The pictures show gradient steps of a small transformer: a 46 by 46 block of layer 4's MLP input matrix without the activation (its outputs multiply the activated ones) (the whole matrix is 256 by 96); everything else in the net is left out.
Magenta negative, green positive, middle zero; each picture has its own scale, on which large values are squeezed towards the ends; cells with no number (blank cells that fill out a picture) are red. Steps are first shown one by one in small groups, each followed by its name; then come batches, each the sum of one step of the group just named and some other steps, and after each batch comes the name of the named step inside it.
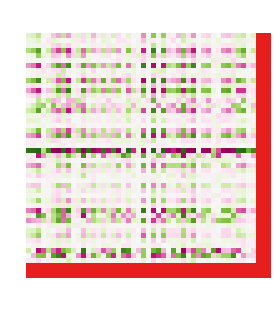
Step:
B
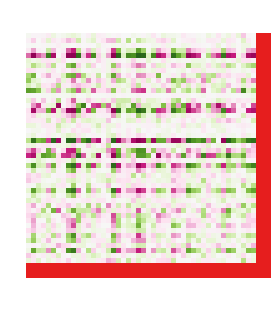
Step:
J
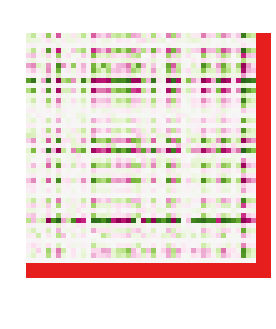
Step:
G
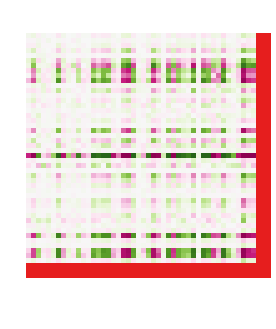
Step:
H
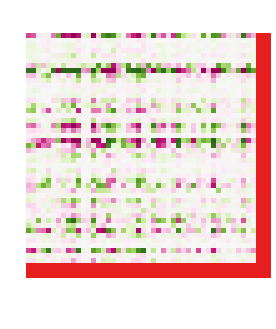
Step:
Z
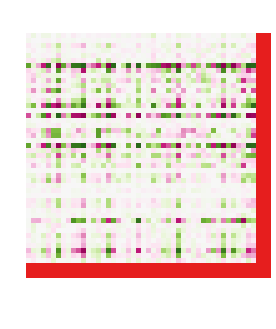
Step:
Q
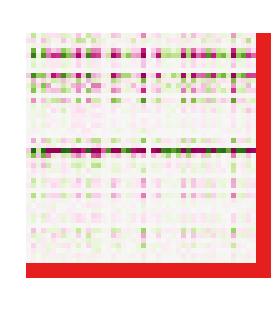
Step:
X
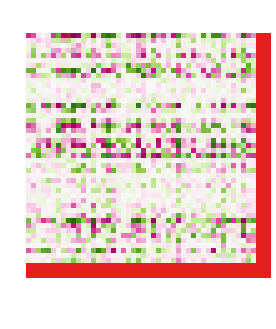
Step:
Z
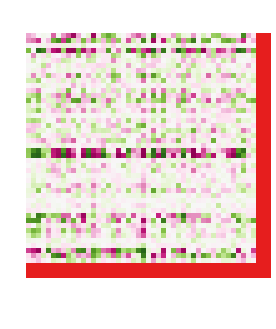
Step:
B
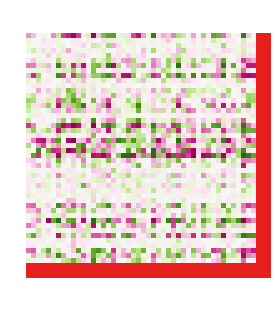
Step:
B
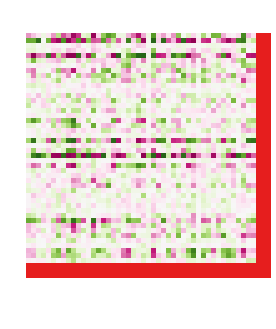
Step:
H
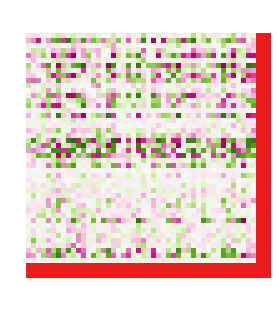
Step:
Q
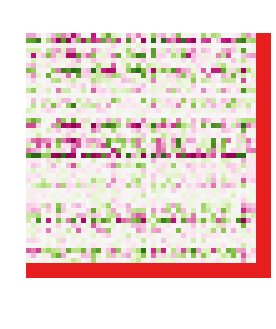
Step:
Z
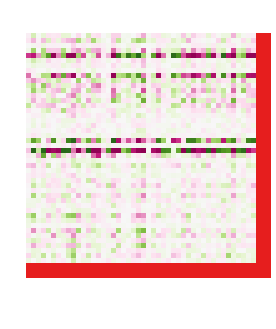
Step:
X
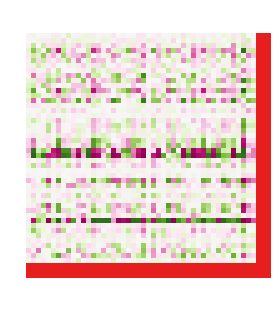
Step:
G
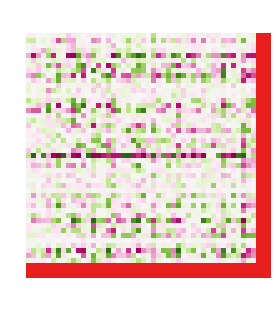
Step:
Q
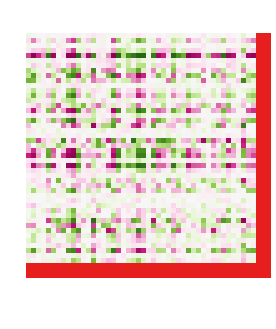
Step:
J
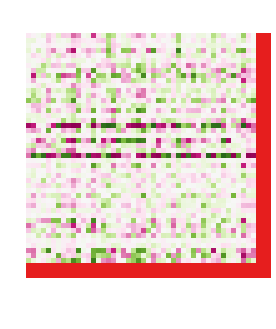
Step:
H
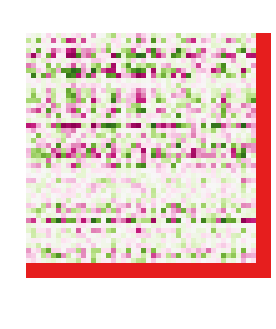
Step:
Z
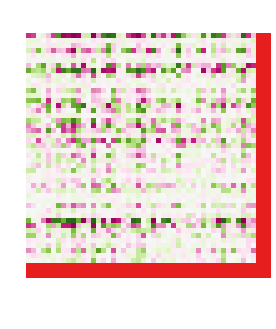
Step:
Z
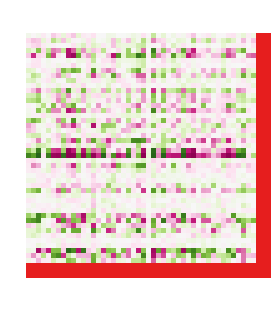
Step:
B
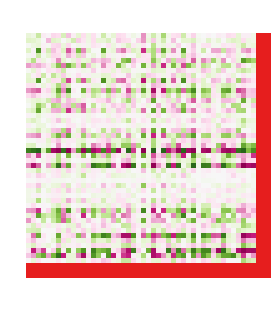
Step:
B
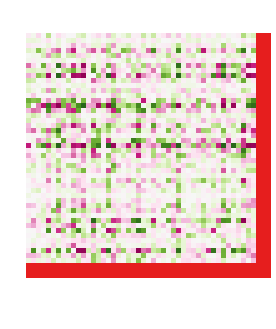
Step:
G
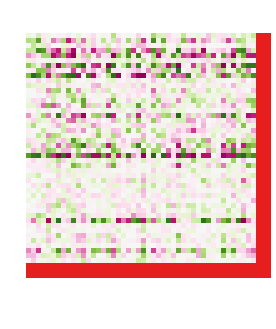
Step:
Q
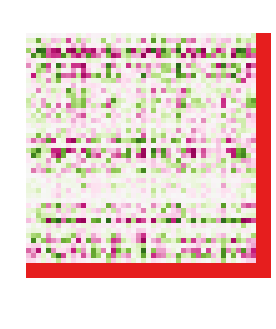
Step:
B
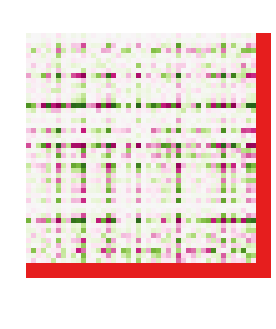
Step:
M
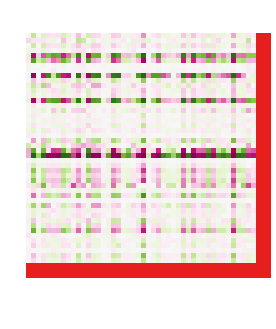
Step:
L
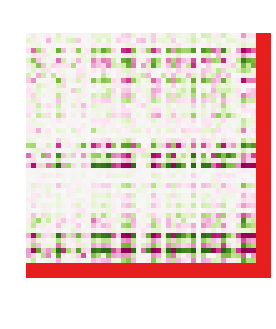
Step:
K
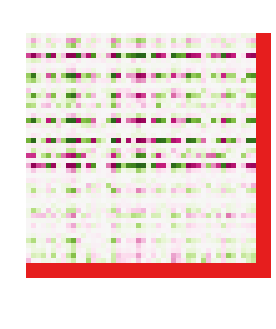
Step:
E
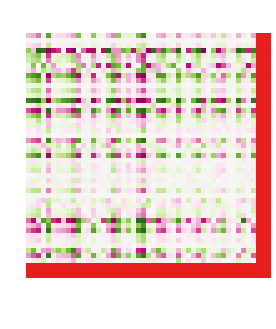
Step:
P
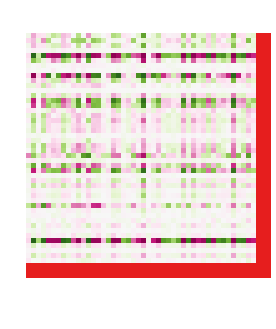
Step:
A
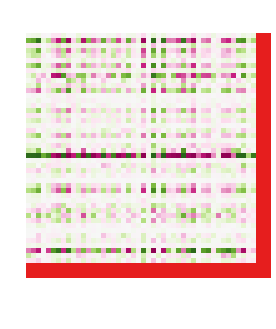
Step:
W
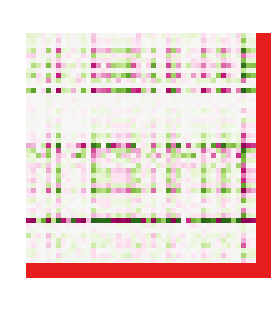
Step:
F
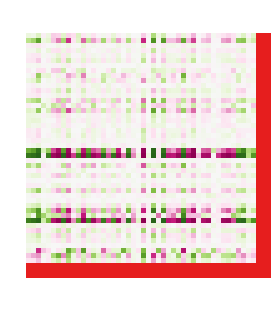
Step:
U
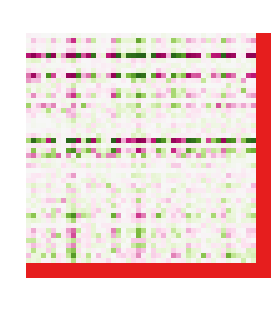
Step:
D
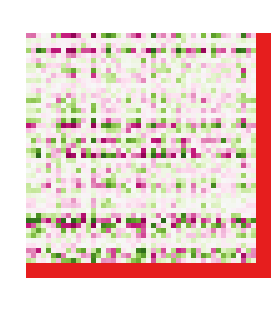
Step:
U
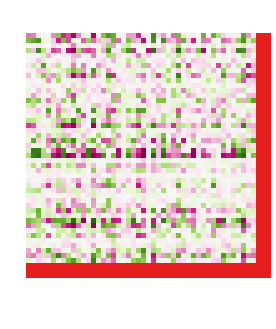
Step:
U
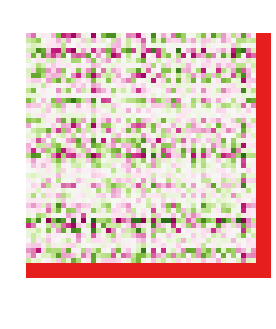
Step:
F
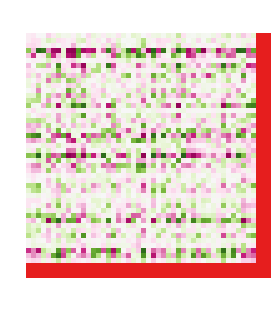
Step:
W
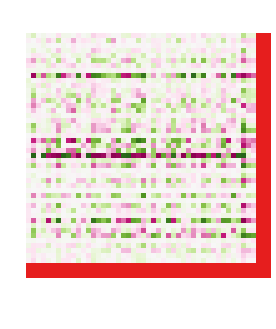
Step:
L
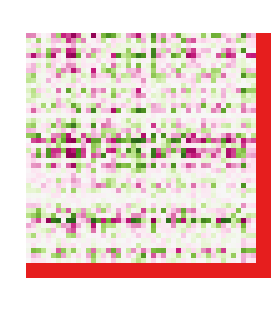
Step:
F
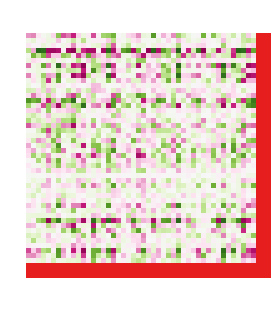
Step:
P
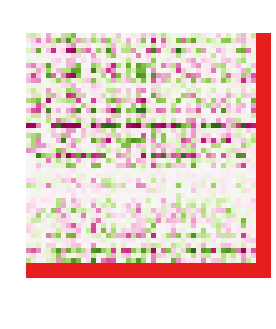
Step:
K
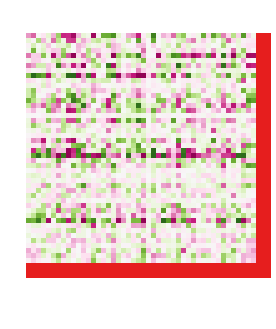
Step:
U
